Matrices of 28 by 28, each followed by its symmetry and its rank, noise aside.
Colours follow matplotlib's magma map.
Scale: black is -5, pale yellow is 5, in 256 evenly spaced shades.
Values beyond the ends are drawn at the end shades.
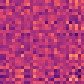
antisymmetric, rank four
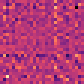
antisymmetric, rank four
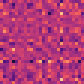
antisymmetric, rank two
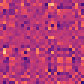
symmetric, rank four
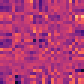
no symmetry, rank four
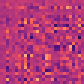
antisymmetric, rank four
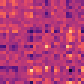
symmetric, rank two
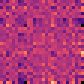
symmetric, rank three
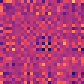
symmetric, rank three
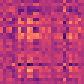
no symmetry, rank two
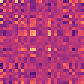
symmetric, rank two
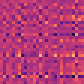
no symmetry, rank two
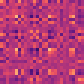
symmetric, rank two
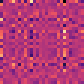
no symmetry, rank two
